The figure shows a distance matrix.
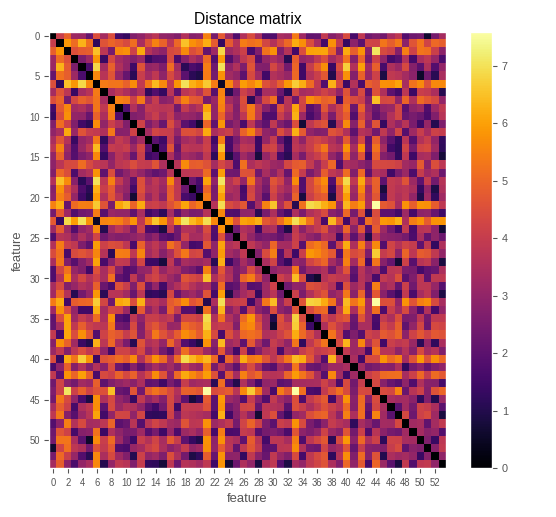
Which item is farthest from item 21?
44
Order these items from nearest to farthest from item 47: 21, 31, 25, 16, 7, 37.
7, 31, 25, 21, 16, 37
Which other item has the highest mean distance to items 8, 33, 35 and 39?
23
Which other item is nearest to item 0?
51
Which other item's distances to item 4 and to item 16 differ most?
18
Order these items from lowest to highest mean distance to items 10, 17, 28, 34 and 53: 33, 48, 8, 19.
19, 48, 8, 33
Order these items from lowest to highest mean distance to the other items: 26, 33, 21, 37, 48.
48, 26, 37, 33, 21
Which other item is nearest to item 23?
6
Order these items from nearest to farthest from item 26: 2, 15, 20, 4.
20, 4, 15, 2
